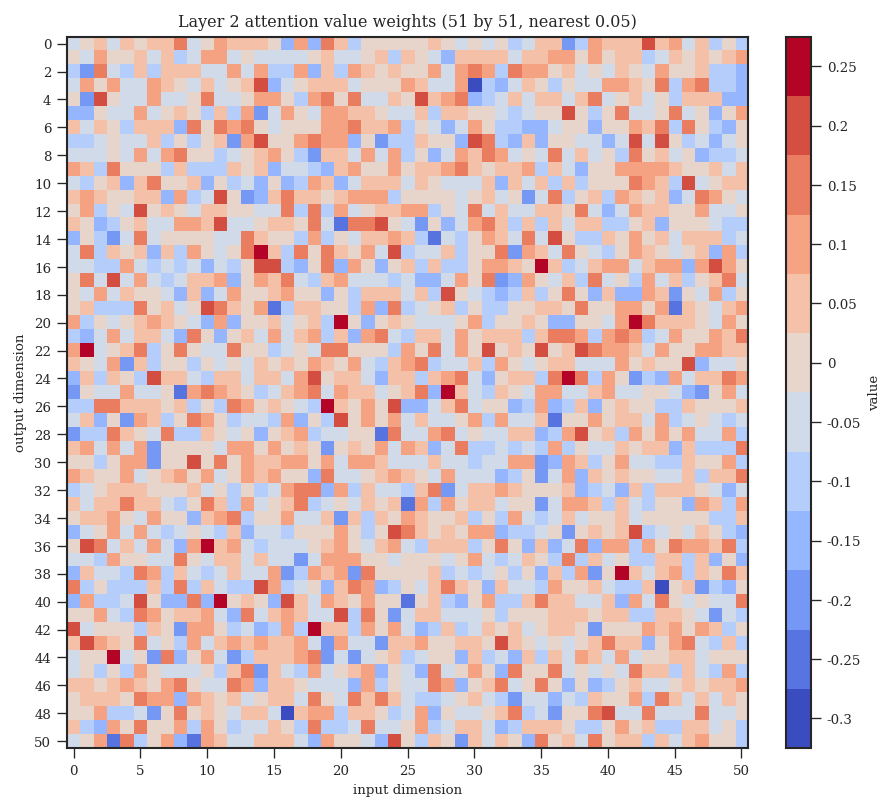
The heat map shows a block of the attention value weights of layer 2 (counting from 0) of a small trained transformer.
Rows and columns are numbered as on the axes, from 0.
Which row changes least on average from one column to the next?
1
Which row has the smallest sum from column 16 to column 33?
44
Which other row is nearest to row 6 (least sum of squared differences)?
47
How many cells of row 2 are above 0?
23
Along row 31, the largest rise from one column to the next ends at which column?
19
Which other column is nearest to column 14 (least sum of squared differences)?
34
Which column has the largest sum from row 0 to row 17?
42
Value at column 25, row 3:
0.1
